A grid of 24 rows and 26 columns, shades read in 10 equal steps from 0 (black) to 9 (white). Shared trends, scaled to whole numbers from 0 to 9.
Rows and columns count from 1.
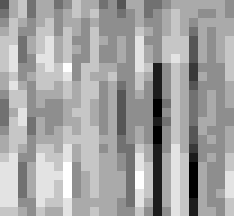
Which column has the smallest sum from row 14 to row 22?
18
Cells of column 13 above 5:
17
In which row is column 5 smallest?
13
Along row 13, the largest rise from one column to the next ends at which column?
19
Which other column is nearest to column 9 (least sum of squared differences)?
24
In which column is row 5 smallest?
22
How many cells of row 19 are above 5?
18
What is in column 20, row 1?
6
